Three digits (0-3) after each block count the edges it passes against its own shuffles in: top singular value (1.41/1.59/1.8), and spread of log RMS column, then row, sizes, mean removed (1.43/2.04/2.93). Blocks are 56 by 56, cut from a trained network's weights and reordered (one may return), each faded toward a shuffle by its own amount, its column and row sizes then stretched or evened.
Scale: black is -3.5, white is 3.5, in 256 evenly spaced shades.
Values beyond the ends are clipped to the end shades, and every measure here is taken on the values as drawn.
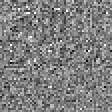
1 0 1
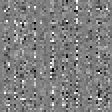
0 3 1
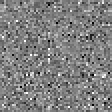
1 1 2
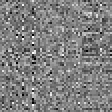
3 2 1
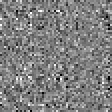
3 2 1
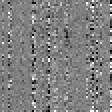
2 3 0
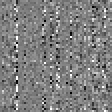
2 3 0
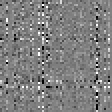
2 3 1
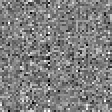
0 2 0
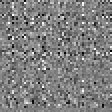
3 2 2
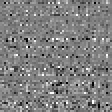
2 2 3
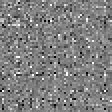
0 2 2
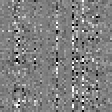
3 3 1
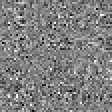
0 1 2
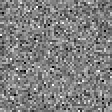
0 0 0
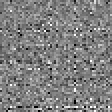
3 2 2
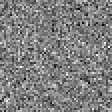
0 0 0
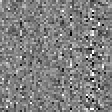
2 2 0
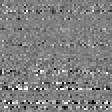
1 0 3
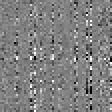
3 3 1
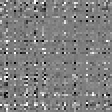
1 3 3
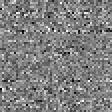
0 0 2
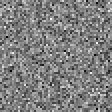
0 0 0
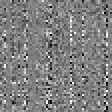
3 3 1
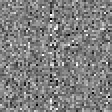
2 2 1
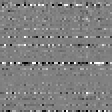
3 0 3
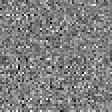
2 1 2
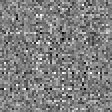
2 1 2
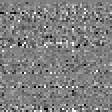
0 1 3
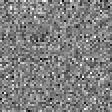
2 0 2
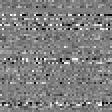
2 0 3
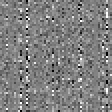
2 3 0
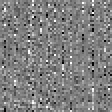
1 3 0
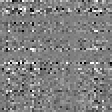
1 2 3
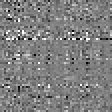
2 2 3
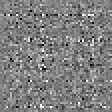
0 2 2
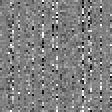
3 3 0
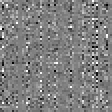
0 3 1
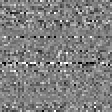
1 0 3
